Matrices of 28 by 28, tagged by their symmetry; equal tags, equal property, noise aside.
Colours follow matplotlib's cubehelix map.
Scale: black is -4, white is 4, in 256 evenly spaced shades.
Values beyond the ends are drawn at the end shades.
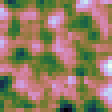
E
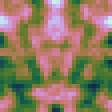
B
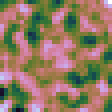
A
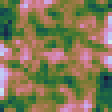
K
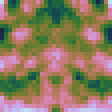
B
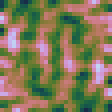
K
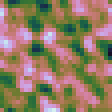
E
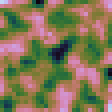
A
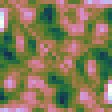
K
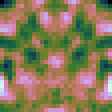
B
